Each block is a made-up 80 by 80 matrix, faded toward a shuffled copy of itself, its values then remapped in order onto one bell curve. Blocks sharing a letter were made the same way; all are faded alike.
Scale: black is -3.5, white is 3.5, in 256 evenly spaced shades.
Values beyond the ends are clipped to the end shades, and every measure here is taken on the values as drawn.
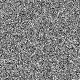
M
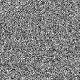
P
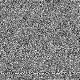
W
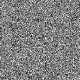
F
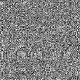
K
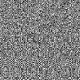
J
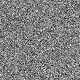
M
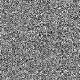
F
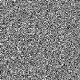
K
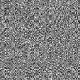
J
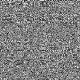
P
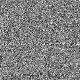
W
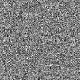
K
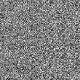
P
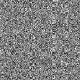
F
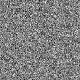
F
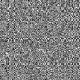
J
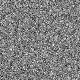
M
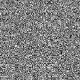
P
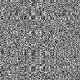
J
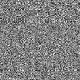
P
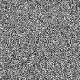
K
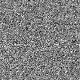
W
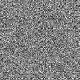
P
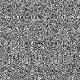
P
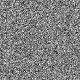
F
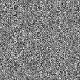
K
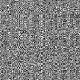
J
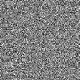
K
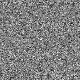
W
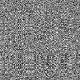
J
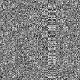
J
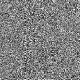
F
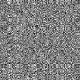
J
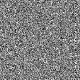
F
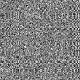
J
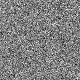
M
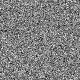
M
